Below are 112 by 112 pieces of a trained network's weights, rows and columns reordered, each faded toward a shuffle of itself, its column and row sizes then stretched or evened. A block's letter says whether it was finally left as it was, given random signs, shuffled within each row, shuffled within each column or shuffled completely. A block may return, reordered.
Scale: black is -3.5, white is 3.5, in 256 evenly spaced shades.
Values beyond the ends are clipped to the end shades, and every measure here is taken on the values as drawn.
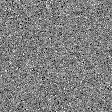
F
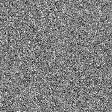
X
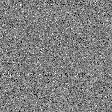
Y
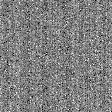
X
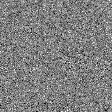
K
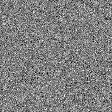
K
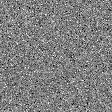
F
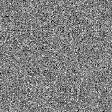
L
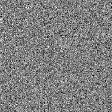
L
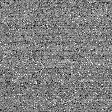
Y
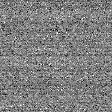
L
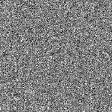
L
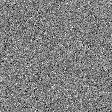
F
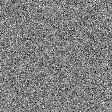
X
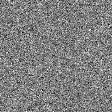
X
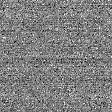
L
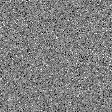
X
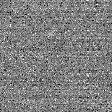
L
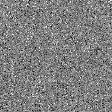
K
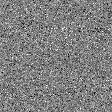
Y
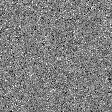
F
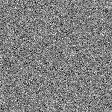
F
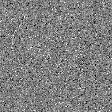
K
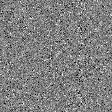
X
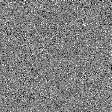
K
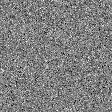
F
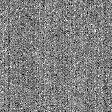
X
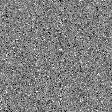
X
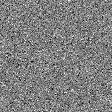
F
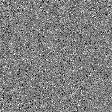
K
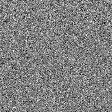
K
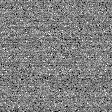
Y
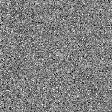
L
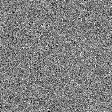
X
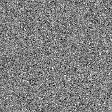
K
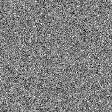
L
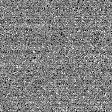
L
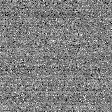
Y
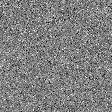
F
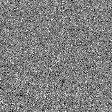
K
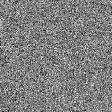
L
